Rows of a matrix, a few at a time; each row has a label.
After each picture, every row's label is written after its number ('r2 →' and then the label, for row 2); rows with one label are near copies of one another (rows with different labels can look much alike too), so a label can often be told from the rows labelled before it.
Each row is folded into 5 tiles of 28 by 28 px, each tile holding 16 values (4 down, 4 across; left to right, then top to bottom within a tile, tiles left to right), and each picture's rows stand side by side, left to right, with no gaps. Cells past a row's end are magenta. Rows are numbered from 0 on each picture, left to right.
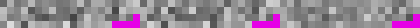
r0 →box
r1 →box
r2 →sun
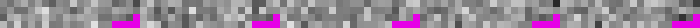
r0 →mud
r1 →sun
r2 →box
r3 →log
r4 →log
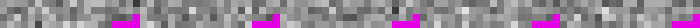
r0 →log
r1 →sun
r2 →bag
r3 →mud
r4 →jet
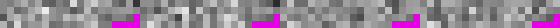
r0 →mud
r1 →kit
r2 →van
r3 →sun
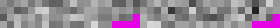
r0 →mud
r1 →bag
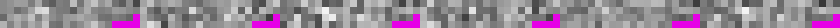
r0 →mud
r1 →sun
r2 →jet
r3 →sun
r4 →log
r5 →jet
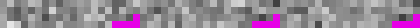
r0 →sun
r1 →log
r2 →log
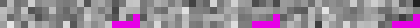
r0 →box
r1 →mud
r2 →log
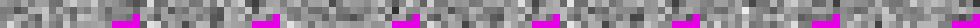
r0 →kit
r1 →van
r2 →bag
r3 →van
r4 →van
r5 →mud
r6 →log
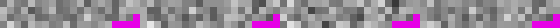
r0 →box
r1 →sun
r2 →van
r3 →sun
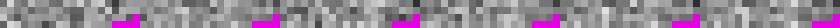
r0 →van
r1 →mud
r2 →log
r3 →kit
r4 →mud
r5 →mud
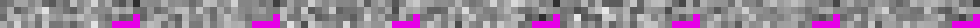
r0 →mud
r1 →kit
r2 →box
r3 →log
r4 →jet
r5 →log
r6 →log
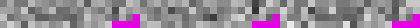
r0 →box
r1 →bag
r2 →box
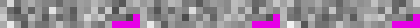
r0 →sun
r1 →sun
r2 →sun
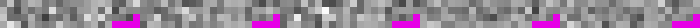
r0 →sun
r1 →jet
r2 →jet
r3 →bag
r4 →van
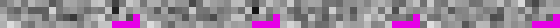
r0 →bag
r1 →bag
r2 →sun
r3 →van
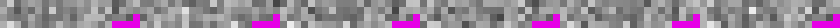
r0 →sun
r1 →mud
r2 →box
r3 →van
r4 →box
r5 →sun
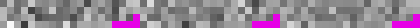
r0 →box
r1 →van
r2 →box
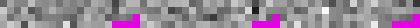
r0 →box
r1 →bag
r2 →mud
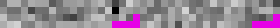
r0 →bag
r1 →log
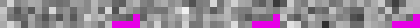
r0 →sun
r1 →mud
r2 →van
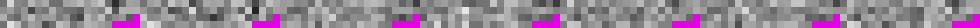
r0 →van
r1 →bag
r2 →log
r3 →mud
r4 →van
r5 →log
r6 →van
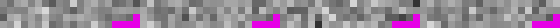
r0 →mud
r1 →sun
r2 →log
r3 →sun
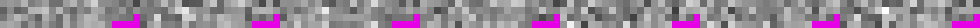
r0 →kit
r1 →jet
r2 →mud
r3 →log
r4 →box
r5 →box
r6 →jet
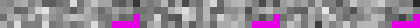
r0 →mud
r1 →jet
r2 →log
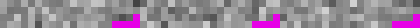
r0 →log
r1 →box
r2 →mud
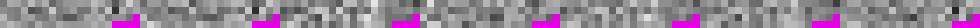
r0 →bag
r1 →bag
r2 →kit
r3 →van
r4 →kit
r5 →kit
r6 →bag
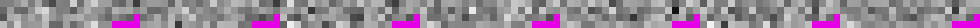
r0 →mud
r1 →log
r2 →van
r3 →sun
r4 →bag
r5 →box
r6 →bag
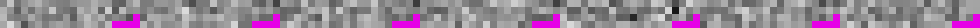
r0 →sun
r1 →mud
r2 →kit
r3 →log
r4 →bag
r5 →jet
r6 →box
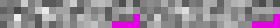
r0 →jet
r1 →jet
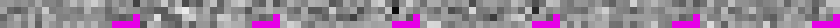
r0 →log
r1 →jet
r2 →bag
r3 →bag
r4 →mud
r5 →box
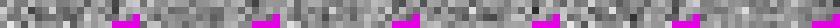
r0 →box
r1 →van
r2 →sun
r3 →bag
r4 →box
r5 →mud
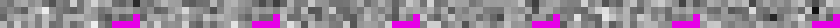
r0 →mud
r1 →mud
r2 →box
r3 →van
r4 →jet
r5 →bag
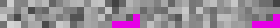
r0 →van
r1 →kit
